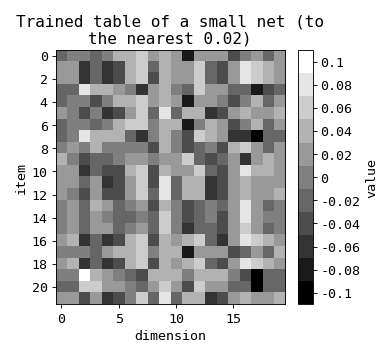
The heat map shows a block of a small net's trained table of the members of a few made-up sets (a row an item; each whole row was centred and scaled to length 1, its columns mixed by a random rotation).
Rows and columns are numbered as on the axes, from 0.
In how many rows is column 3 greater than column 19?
8
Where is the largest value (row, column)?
19, 2
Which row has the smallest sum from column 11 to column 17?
7
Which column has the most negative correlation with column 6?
3
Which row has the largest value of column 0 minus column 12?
9
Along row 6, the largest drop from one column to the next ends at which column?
11
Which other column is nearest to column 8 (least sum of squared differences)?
14
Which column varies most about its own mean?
17
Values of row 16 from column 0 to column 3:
0.02 0.04 -0.06 -0.02
